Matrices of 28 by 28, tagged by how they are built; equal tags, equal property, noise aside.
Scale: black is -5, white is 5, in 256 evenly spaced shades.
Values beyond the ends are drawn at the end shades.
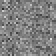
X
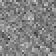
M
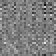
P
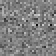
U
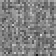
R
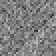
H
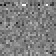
U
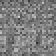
R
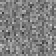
X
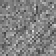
H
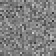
X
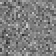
X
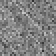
M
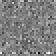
U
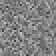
X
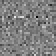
U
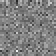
P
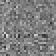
P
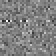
U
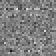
U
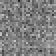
R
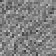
H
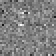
U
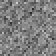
H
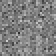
R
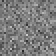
M
